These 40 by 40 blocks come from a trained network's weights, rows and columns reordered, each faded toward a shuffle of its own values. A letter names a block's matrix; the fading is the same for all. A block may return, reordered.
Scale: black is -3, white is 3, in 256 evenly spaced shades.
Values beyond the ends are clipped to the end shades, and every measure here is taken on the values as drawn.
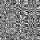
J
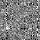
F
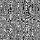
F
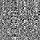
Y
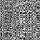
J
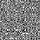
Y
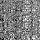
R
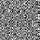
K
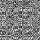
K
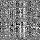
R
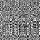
J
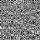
Y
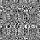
Y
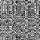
J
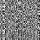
J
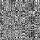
J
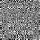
Y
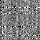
R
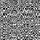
Y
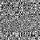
Y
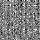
R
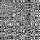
J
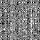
R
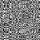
K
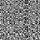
J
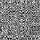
Y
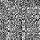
J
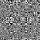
Y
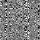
F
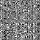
R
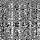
R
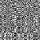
J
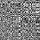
J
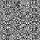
J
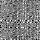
R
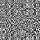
J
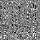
F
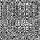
J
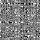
R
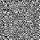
Y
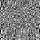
K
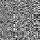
K
